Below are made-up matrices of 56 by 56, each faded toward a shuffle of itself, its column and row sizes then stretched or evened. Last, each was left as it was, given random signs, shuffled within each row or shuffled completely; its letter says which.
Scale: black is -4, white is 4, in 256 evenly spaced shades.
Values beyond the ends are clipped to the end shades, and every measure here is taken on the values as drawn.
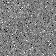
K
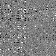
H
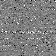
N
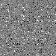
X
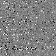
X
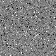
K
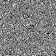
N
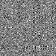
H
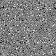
N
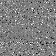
N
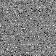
N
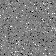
K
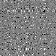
H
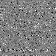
N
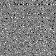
N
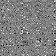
H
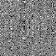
H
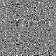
H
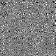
H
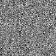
X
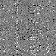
H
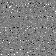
N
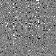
H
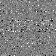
N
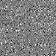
H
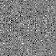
H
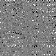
H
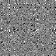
H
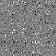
H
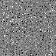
X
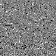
N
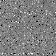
N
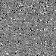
N
